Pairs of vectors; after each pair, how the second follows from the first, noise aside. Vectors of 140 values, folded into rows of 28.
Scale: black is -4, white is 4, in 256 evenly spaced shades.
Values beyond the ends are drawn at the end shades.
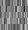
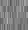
wrapped around, negated, shrunk.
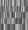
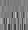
reversed, negated, partly zeroed.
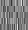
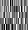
reversed, negated, scaled up.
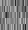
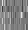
reversed, negated, partly zeroed.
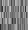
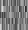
sign-scrambled.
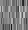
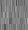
reversed, shrunk.
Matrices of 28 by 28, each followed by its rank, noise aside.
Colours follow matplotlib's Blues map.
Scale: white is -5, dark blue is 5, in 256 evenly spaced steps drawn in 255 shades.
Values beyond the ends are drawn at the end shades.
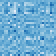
three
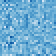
six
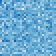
six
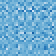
three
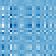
one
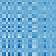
one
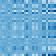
one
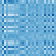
one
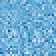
six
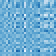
two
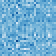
four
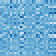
three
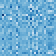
four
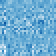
four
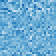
six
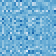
four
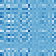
two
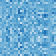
four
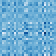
two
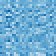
three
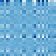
one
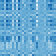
two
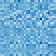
four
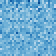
four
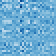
four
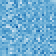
six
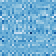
four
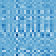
two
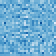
four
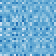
two
